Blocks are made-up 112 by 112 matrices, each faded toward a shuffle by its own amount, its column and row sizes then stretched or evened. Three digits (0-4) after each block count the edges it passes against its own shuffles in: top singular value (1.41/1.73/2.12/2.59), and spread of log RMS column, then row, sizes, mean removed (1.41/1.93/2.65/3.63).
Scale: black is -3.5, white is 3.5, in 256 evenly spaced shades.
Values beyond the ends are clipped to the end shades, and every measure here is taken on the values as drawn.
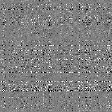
2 3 4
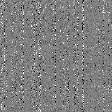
1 4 0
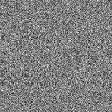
3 1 0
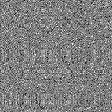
4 0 0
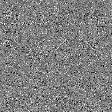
1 1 2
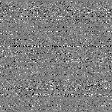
0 1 4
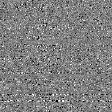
1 1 3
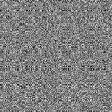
4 1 3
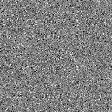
2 0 1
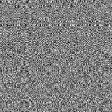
4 0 3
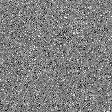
1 0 0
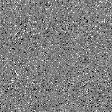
2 1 2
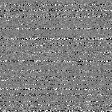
1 0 4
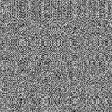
4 1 1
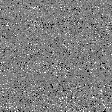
0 0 2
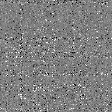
1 2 3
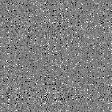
2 3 2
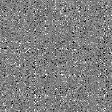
2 3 2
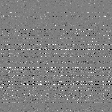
3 1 4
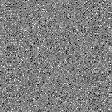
3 0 0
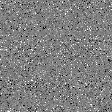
1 1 2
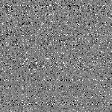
2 1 3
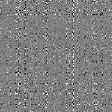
4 4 3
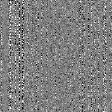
2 4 0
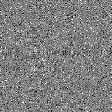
3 1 0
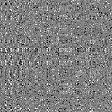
4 2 2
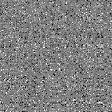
3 1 1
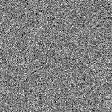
2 0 0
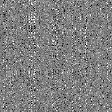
3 3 0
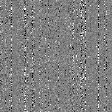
1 4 0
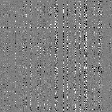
3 4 2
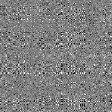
4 3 3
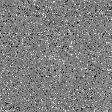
0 0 2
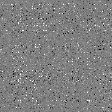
0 2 2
